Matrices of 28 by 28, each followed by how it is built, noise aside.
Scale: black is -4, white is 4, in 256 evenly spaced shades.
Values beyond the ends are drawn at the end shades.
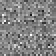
uneven rows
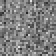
repeating rows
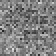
blocks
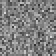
noise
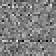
uneven rows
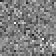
banded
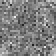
smooth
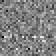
uneven rows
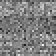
blocks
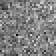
smooth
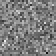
noise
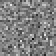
noise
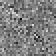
banded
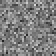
noise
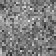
smooth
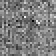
blocks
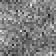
smooth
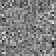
uneven columns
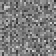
repeating rows
